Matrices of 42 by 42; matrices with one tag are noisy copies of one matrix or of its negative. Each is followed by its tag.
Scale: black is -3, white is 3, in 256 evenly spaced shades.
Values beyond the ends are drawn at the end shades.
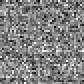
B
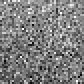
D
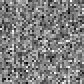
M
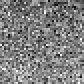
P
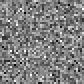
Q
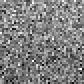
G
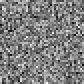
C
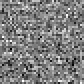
B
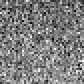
G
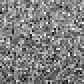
G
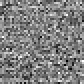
B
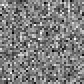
M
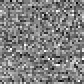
B
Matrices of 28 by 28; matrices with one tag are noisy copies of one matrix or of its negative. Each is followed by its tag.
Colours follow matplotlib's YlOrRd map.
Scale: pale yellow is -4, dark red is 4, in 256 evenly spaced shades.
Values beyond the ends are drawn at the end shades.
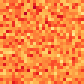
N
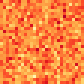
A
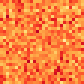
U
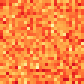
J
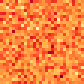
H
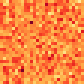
U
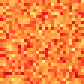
N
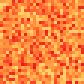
J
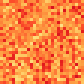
A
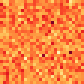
U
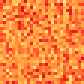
J
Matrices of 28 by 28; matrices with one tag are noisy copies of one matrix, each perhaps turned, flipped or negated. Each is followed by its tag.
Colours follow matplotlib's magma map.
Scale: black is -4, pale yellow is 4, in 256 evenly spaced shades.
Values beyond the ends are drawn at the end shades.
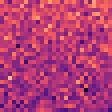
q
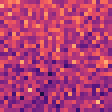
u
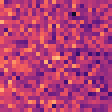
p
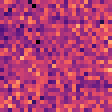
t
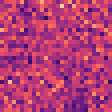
t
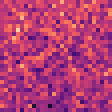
p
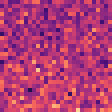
u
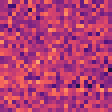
t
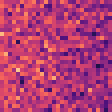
u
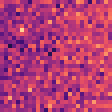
u
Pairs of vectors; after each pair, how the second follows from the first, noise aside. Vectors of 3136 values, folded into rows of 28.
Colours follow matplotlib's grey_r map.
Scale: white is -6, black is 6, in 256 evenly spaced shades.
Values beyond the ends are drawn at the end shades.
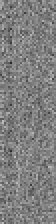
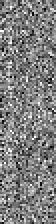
negated, scaled up.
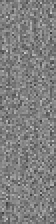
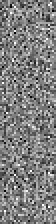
reversed, scaled up.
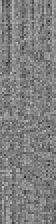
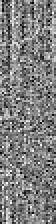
scaled up.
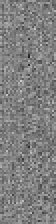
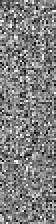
reversed, negated, scaled up.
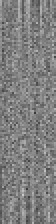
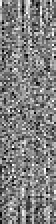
scaled up.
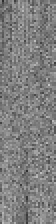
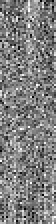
reversed, negated, scaled up.
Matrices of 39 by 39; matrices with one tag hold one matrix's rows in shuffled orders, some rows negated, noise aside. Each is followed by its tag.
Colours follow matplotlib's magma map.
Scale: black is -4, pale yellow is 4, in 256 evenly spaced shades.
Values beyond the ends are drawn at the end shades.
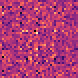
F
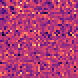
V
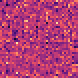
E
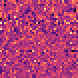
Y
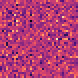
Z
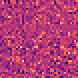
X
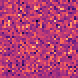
X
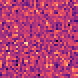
E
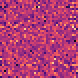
Y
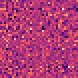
Z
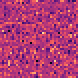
X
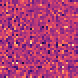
Z
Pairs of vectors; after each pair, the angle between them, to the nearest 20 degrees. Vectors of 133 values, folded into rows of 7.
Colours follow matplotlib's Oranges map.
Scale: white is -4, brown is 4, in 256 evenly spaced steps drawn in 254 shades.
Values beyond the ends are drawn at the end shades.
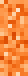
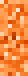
20 degrees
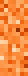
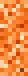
80 degrees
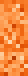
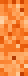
40 degrees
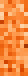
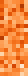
140 degrees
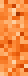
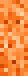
100 degrees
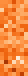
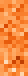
160 degrees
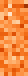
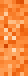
80 degrees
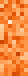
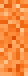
60 degrees
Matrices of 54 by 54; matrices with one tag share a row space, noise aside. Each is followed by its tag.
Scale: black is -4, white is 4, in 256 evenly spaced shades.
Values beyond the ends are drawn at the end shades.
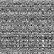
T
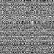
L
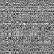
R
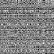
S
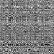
R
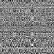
L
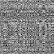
S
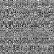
R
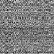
R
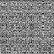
T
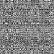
R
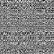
S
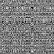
L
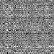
R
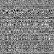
R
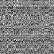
R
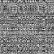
S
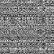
S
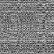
S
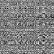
S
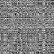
S
